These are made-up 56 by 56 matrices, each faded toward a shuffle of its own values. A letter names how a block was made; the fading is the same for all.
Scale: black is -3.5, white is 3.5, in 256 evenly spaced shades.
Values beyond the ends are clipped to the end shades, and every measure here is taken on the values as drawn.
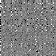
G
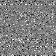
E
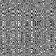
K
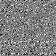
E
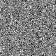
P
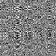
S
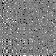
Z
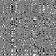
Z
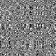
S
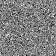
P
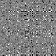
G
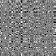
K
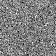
P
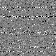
E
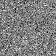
P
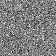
P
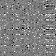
Z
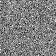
P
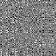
S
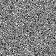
P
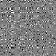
Z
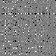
Z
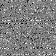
E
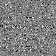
E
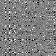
G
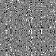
G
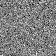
P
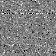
E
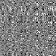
S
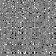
G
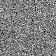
P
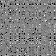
Z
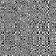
K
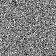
P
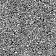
P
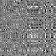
K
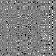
K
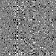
G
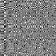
K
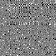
Z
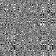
S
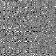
G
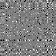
Z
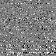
E
